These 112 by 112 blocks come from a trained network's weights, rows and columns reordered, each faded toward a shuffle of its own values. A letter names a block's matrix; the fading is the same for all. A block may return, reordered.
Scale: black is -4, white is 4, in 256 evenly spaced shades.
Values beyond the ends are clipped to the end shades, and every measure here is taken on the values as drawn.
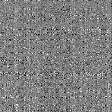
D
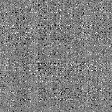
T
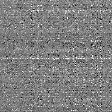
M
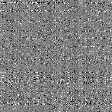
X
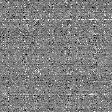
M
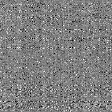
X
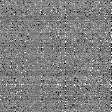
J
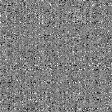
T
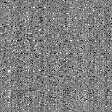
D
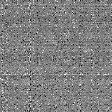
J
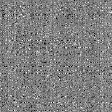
D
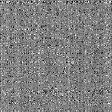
D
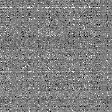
M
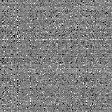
J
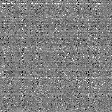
M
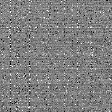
J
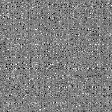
X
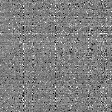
J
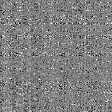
X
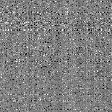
X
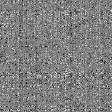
D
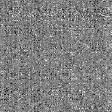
D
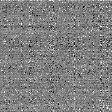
J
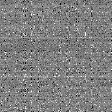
J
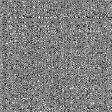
T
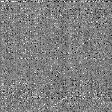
T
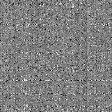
T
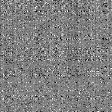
D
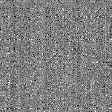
T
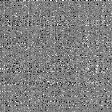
X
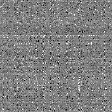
J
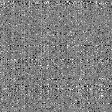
D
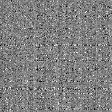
T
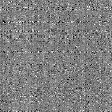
X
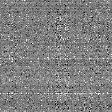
M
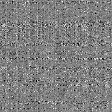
D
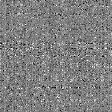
T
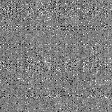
X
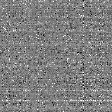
M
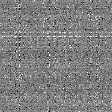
M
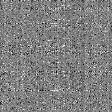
T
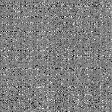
D
